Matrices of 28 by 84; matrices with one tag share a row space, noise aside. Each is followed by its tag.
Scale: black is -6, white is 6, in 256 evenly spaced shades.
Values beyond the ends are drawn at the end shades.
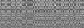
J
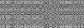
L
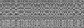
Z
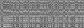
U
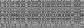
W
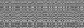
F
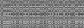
U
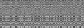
Z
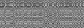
L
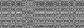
J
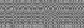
L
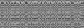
W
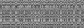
Z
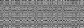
F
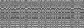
W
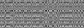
L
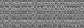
F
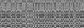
J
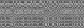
L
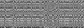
L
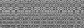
Z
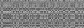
U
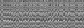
U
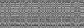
W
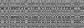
W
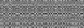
F
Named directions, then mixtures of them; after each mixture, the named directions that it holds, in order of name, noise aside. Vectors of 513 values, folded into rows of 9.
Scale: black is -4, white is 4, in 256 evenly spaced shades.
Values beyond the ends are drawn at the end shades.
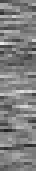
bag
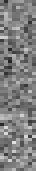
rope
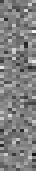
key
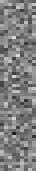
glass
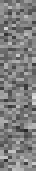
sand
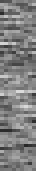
bag.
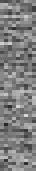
bag, sand.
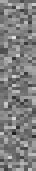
glass.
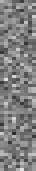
glass.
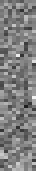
glass, key, sand.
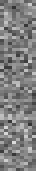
key, rope, sand.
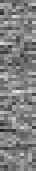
bag, glass, key.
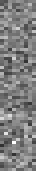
key, rope.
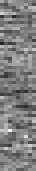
bag, rope.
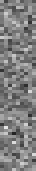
glass, rope.
